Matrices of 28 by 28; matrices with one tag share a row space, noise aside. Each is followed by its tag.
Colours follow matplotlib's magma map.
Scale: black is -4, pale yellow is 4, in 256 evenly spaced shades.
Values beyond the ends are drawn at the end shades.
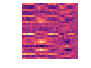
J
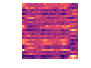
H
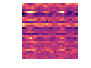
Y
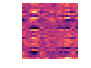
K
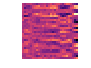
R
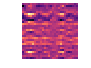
Y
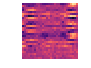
H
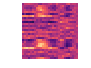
J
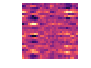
K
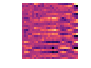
R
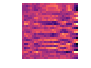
R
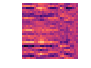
J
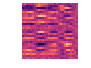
J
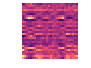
Y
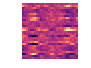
K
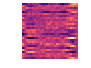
H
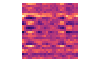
Y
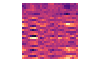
K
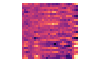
R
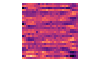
H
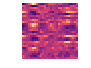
K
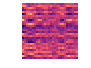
Y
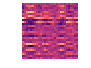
Y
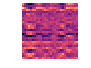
Y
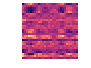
Y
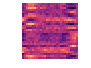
H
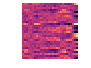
R
